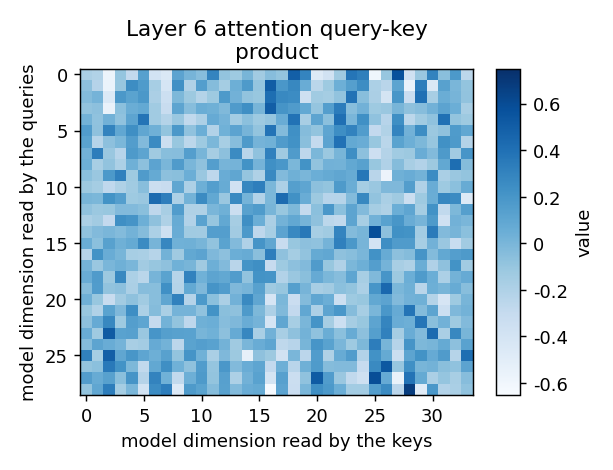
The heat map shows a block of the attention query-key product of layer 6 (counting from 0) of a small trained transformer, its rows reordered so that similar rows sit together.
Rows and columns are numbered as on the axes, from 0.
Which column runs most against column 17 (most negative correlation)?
33
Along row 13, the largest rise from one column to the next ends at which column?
3
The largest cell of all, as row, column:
28, 28
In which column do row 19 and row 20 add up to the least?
16
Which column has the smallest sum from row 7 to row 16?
26
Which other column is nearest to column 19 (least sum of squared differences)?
11
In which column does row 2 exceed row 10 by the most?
29
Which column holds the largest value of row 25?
2
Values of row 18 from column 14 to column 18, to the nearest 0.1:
-0.1 0.2 0.2 -0.2 -0.1
